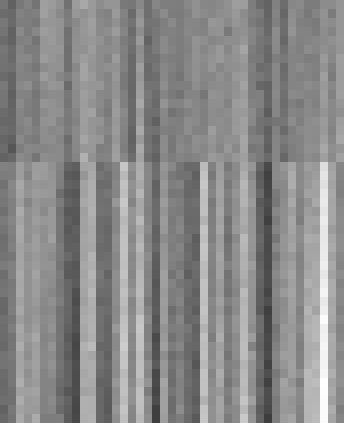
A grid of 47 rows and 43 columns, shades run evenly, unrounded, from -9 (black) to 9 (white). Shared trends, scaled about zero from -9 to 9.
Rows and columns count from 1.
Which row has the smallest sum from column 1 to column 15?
44
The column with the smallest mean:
34
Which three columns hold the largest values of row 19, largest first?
41, 16, 26
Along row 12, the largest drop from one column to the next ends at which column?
19
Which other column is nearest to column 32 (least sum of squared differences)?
4
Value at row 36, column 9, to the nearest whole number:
-2
